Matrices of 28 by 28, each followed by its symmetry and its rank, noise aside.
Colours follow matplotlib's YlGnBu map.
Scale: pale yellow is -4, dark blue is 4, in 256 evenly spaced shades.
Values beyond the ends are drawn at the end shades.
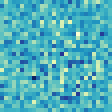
antisymmetric, rank six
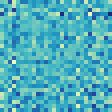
no symmetry, rank three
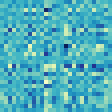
no symmetry, rank three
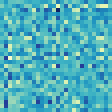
antisymmetric, rank four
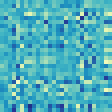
antisymmetric, rank four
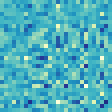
symmetric, rank three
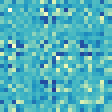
symmetric, rank four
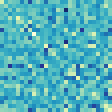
symmetric, rank six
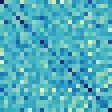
symmetric, rank six
